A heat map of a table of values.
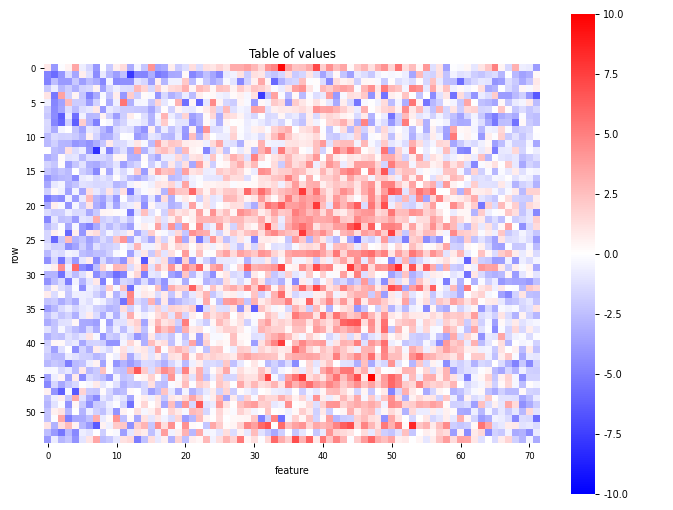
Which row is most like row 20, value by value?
40
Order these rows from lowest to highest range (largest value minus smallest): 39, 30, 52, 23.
39, 30, 23, 52
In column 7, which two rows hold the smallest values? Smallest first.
12, 52
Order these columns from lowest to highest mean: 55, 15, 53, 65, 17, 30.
65, 15, 17, 55, 30, 53
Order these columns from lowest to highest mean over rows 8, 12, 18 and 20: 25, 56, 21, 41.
25, 41, 21, 56
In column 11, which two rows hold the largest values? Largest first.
5, 25
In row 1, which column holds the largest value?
54
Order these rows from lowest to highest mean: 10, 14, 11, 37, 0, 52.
10, 11, 14, 37, 0, 52
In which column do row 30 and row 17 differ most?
50
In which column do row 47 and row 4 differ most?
2
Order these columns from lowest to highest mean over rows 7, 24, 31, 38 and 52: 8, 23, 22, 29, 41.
8, 23, 22, 29, 41
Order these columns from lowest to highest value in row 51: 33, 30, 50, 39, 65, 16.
39, 65, 16, 30, 50, 33
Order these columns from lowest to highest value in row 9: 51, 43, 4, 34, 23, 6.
4, 6, 51, 43, 34, 23
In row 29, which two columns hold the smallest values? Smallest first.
6, 5
